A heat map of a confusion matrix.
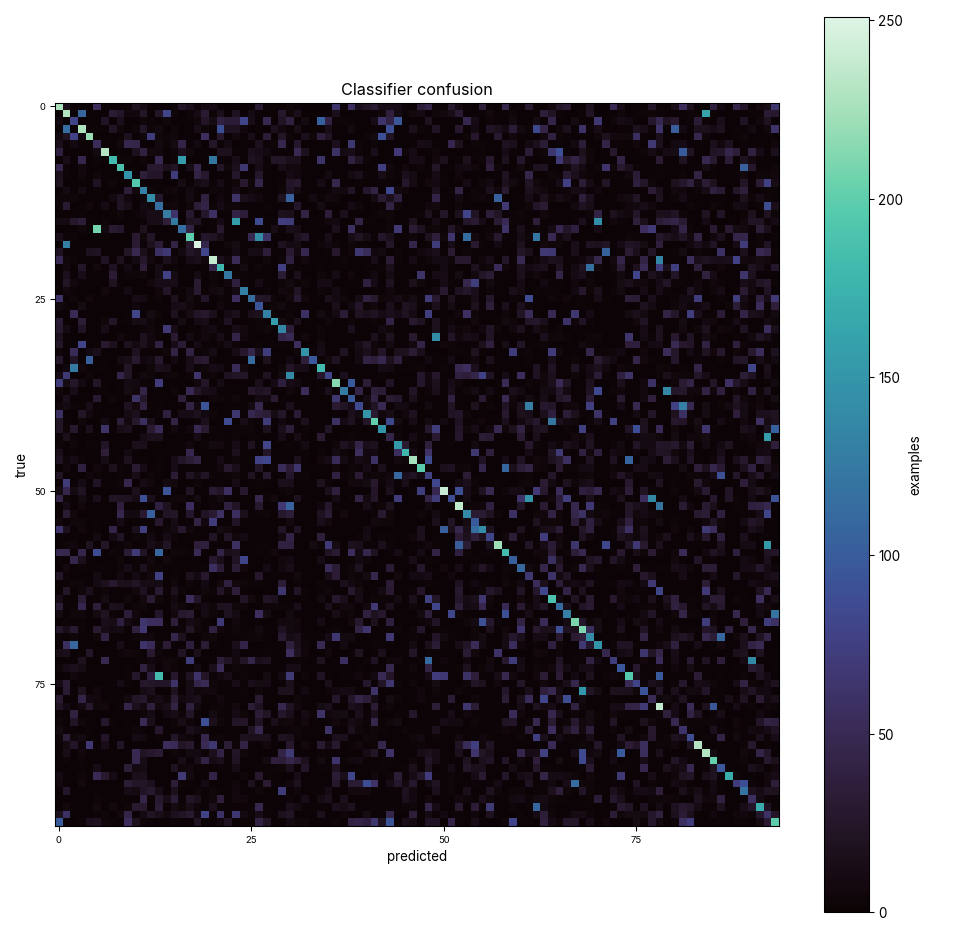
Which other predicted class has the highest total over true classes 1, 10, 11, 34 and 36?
84
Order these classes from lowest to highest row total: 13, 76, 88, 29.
29, 13, 76, 88
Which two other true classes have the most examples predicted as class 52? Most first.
57, 50
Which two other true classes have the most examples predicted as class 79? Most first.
37, 32
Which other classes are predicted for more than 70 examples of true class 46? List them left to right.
26, 27, 48, 74
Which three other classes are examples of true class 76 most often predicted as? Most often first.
68, 41, 64
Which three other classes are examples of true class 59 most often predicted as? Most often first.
24, 64, 2
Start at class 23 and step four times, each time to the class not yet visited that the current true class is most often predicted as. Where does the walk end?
85
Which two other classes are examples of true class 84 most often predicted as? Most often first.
73, 68
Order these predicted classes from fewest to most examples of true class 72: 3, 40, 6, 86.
40, 3, 86, 6
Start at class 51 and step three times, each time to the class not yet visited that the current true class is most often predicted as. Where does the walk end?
92
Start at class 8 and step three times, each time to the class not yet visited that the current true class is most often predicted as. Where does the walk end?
14
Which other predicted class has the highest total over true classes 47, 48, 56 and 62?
86
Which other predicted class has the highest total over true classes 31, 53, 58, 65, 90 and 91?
13
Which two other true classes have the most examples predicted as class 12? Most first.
53, 4
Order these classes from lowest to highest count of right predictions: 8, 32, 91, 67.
32, 91, 8, 67
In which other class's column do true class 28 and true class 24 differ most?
66
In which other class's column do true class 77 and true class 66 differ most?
93
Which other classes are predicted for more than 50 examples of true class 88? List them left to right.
40, 41, 67, 89
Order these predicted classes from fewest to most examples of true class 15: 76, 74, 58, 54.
74, 76, 54, 58
